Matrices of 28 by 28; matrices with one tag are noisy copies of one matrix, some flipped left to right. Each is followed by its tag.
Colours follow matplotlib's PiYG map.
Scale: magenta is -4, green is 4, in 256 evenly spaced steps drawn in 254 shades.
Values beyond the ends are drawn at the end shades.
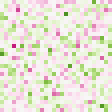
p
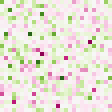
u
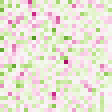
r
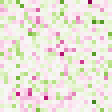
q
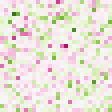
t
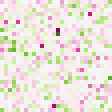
u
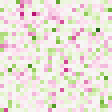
r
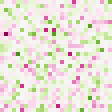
u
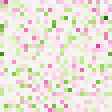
p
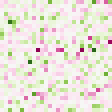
q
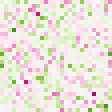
p
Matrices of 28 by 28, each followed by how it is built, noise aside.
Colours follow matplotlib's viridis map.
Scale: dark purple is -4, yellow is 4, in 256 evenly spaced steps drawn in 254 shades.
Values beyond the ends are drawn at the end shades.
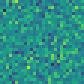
noise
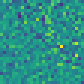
upper triangular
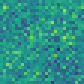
Hankel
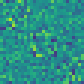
block diagonal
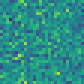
repeating rows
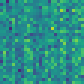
blocks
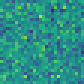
repeating rows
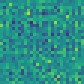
blocks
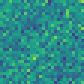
Hankel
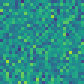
noise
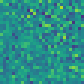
upper triangular
